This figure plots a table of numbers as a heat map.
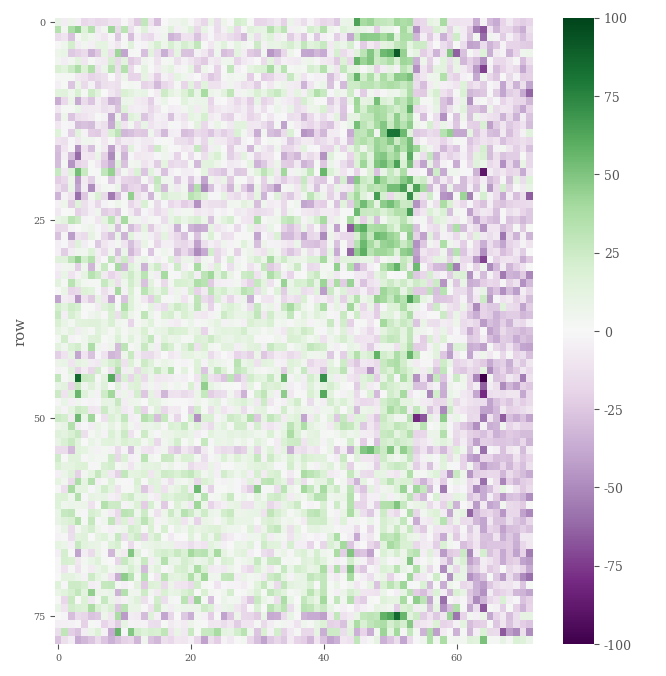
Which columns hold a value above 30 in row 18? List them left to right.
46, 48, 49, 50, 51, 53
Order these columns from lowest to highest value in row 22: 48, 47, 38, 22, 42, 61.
42, 47, 22, 38, 61, 48
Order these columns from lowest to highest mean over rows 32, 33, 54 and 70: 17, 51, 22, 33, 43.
43, 17, 51, 33, 22
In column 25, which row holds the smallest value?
75
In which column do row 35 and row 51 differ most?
48
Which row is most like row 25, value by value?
36
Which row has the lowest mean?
78
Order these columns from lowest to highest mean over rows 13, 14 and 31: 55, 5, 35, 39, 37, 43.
5, 37, 39, 55, 43, 35
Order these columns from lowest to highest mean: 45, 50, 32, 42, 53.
42, 32, 45, 50, 53
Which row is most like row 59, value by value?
73
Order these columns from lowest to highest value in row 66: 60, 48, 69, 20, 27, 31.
69, 48, 20, 60, 27, 31
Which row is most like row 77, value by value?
34
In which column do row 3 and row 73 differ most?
58
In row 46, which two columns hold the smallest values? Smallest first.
64, 67
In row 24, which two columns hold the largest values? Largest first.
53, 45
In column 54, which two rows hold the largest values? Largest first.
21, 31
